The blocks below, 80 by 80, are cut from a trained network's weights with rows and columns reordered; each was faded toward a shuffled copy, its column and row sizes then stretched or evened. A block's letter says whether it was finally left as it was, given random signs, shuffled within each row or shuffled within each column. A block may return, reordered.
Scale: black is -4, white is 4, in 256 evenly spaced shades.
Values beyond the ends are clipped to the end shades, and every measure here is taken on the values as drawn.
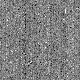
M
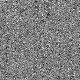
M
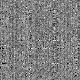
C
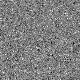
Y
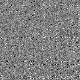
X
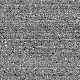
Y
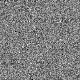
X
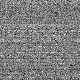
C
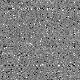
C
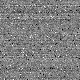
Y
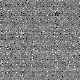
C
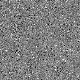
X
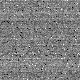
Y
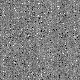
M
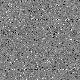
Y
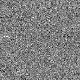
C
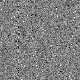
M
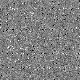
X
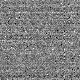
C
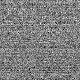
C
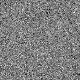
X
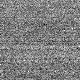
C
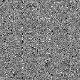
C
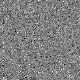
M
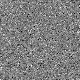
Y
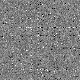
X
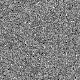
M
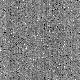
M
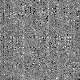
C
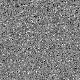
Y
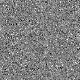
X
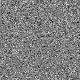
Y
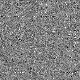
X
